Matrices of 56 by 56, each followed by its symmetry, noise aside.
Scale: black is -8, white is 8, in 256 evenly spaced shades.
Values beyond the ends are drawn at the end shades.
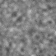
symmetric.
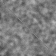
symmetric across the other diagonal.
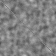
same after a half turn.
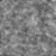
no symmetry.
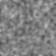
no symmetry.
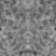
mirrored left to right.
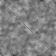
same after a half turn.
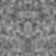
mirrored left to right.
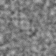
symmetric.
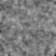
no symmetry.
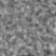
antisymmetric.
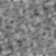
same after a half turn.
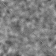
no symmetry.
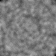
symmetric across the other diagonal.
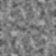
same after a half turn.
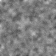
symmetric.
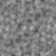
same after a half turn.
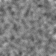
no symmetry.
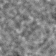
symmetric.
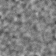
antisymmetric.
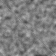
no symmetry.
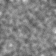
symmetric across the other diagonal.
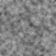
symmetric across the other diagonal.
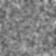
no symmetry.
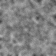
symmetric across the other diagonal.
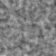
antisymmetric.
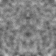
mirrored left to right.
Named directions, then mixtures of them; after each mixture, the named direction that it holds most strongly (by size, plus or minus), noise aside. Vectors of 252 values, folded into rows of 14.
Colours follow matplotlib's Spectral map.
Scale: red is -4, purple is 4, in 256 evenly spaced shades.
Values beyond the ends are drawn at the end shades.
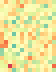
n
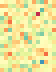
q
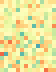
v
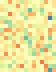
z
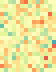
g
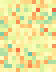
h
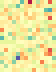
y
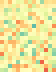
v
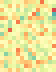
h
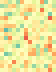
z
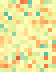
g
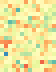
v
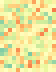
h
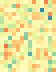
z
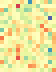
y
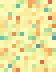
y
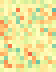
h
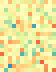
v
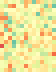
q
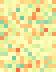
h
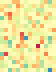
v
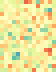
y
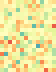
v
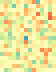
q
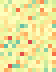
v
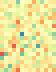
v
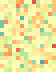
q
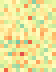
v
